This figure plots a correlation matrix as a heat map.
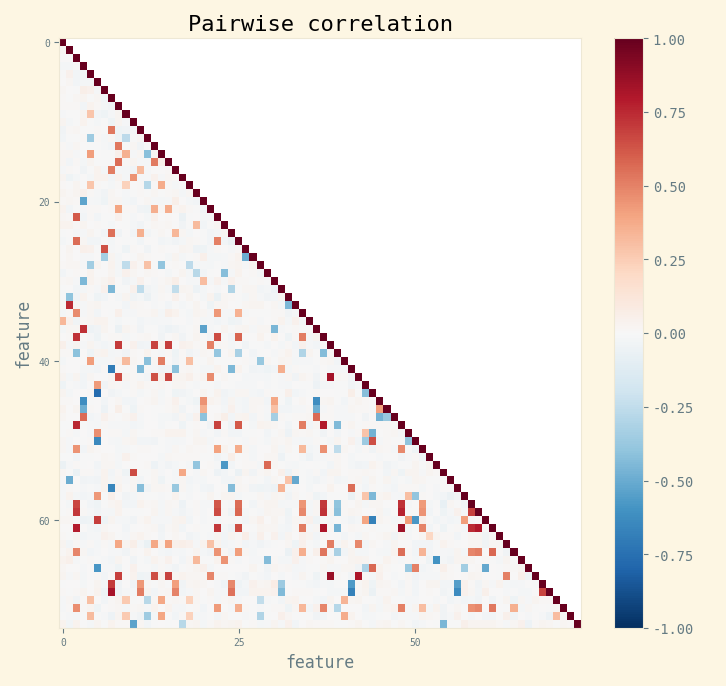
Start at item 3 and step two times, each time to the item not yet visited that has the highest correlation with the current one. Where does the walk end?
47
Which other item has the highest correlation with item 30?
45
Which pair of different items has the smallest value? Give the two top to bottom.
5, 44
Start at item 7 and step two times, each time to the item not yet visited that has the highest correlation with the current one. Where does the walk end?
68
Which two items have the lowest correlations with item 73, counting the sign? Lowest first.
10, 54
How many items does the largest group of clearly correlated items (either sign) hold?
13
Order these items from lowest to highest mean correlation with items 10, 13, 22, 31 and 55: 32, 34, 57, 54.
57, 32, 34, 54
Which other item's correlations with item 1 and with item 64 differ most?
33
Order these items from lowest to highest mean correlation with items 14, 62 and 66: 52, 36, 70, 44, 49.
49, 36, 52, 70, 44
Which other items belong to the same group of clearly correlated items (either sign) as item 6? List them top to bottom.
26, 27
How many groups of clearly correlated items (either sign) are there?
12
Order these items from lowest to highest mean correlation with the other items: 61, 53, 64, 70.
53, 70, 64, 61
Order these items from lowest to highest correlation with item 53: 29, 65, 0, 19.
65, 19, 0, 29
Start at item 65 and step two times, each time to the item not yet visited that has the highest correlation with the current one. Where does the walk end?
19
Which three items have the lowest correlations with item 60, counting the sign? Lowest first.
44, 50, 66
